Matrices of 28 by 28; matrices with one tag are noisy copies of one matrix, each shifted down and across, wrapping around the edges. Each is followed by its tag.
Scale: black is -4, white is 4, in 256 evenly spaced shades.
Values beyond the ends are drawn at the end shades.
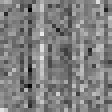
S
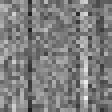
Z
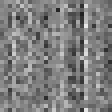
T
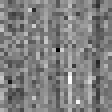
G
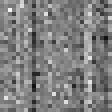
Z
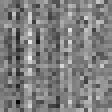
S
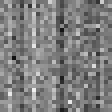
G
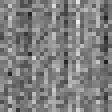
G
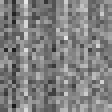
S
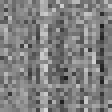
Z
